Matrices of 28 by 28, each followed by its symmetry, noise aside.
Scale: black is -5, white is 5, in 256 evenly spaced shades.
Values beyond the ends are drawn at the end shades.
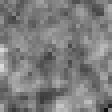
no symmetry.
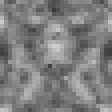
mirrored left to right.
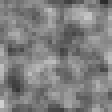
antisymmetric.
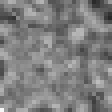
symmetric across the other diagonal.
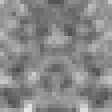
mirrored left to right.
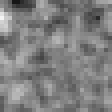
antisymmetric.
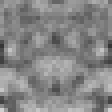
mirrored left to right.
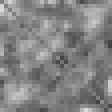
symmetric.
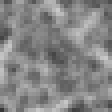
symmetric across the other diagonal.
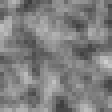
antisymmetric.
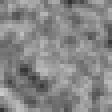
symmetric across the other diagonal.
